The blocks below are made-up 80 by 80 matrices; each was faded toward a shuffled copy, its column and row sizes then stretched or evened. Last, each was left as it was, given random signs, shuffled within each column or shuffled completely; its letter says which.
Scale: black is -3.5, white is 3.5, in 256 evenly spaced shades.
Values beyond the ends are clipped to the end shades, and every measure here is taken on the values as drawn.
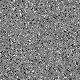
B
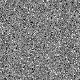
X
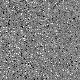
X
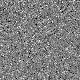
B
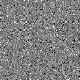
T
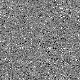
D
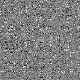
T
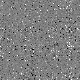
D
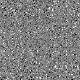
T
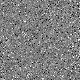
X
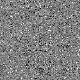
T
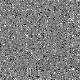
D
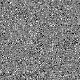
T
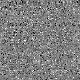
T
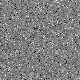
B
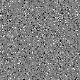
T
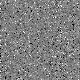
X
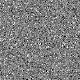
D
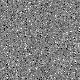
X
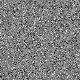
X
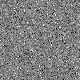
B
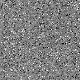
D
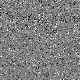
D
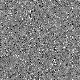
X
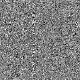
D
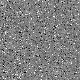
X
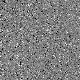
X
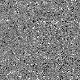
T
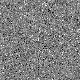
X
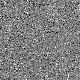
B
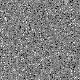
X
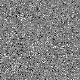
D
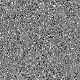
D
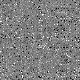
T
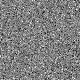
B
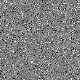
D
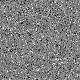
B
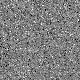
B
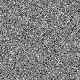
B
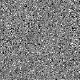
D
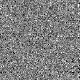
T
